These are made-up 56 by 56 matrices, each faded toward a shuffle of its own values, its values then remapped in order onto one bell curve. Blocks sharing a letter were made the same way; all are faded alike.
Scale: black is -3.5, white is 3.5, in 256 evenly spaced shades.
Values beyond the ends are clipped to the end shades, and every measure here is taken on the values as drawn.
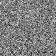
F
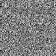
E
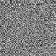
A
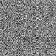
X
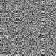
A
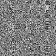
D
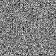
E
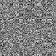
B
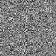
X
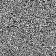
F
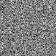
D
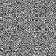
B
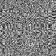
B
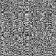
A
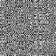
B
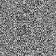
X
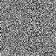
D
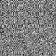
A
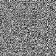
D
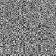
X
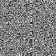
D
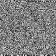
E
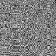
B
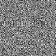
A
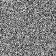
F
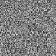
D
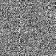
D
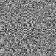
B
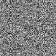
D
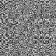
A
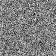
F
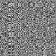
A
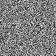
F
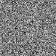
E
